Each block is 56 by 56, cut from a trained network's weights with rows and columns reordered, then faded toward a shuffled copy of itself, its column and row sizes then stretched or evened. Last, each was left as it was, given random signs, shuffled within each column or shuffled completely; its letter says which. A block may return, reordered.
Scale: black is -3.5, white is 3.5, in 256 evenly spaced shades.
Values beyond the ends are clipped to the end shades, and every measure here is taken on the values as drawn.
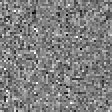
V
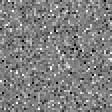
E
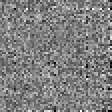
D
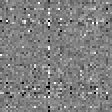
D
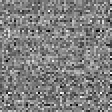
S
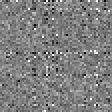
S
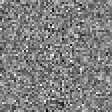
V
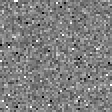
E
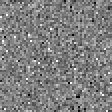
E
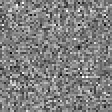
D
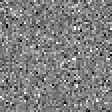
V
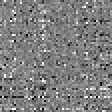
S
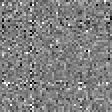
S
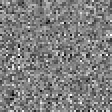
D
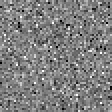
E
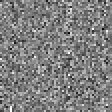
V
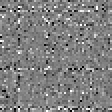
S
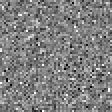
E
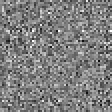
D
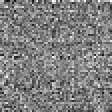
S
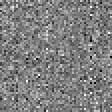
V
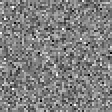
E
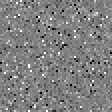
E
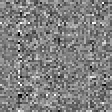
D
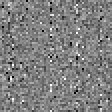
V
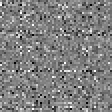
S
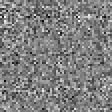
D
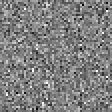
V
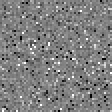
E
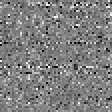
D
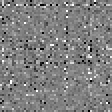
S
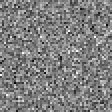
E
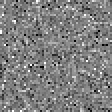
E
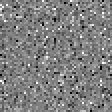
V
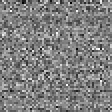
S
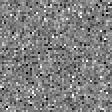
E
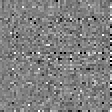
S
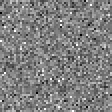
E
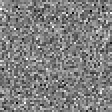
E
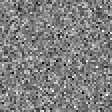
E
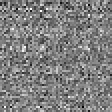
S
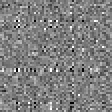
S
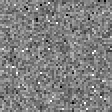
E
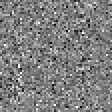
V
